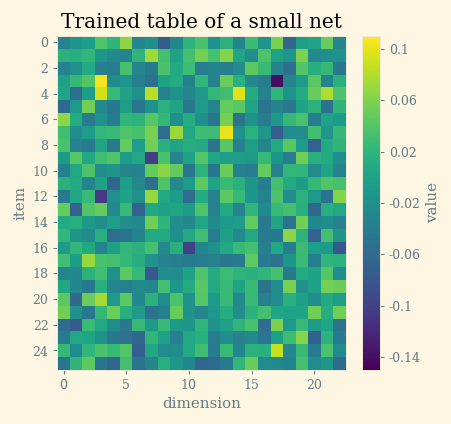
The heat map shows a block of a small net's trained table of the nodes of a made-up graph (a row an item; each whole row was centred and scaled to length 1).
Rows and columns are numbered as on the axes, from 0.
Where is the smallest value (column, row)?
17, 3
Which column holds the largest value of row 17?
2
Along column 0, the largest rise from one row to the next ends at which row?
6
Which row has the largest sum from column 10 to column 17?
1
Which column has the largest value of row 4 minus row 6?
14
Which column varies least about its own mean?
19
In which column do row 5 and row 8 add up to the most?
13
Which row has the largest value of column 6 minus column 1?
22
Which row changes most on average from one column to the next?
12
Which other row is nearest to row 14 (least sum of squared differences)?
16
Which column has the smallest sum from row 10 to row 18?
10
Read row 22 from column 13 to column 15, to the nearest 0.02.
0 0.02 0.04
